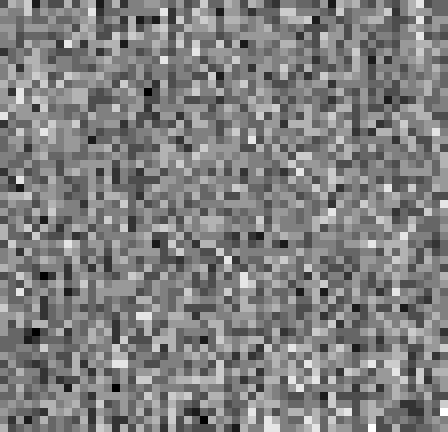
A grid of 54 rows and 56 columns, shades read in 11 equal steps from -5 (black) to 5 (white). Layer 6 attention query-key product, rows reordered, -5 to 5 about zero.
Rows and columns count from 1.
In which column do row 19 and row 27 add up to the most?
42
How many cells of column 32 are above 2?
4
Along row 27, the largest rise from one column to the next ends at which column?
54
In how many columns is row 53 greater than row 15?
24
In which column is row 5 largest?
53
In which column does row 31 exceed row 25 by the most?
9
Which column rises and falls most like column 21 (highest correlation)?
30
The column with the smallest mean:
45
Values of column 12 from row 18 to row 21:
-4 1 0 1
